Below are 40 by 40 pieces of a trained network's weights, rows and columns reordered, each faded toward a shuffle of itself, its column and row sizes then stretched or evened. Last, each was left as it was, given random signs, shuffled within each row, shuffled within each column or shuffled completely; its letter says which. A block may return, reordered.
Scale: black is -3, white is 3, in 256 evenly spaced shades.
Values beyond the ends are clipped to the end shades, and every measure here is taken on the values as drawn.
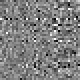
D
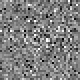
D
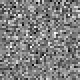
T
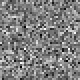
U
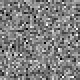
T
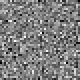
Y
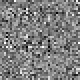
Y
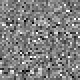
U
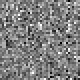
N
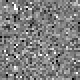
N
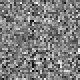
Y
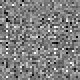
D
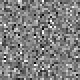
N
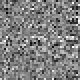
D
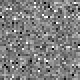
U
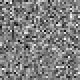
U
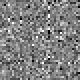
Y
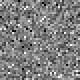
T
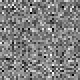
D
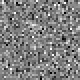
T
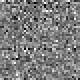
Y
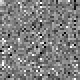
N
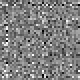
D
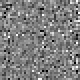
N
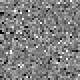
T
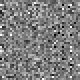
Y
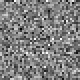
U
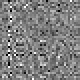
D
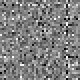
D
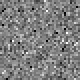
T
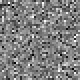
N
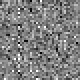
N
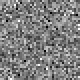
T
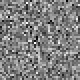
N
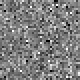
N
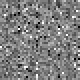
N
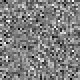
N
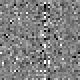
Y
